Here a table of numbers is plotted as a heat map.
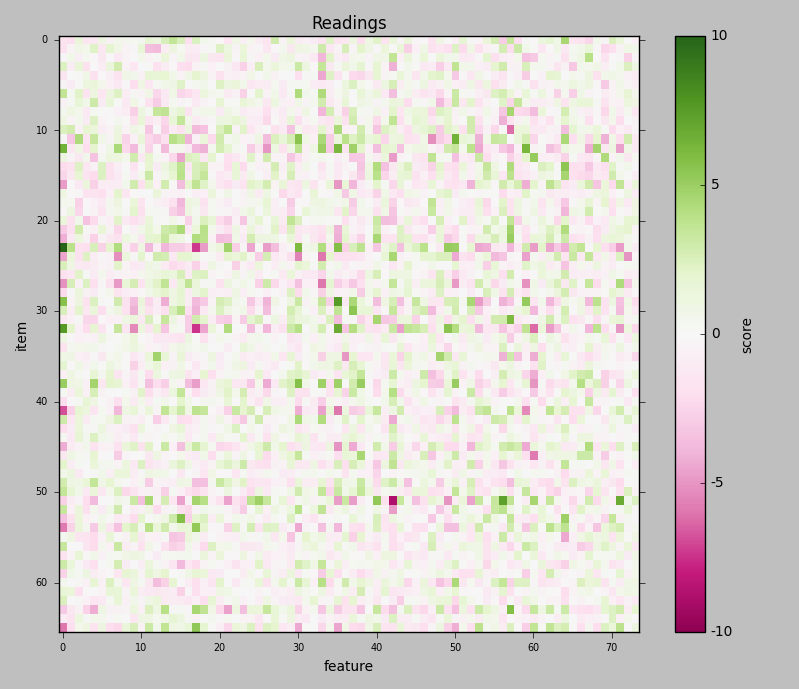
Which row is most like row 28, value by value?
26
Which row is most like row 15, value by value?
14
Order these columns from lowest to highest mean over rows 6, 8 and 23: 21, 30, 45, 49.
45, 21, 49, 30
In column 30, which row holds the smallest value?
24
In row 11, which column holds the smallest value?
47
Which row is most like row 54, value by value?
65
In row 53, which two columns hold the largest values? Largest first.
15, 64
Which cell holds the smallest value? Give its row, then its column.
51, 42
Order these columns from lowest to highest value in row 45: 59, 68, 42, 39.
59, 42, 68, 39
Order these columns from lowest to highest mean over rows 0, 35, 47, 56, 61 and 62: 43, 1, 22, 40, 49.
43, 40, 1, 22, 49
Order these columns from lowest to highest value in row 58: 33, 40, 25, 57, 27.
57, 27, 40, 25, 33
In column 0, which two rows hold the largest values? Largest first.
23, 32
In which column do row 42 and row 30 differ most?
42
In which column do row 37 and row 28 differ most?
38
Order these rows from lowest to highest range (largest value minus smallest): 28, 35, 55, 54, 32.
28, 55, 35, 54, 32
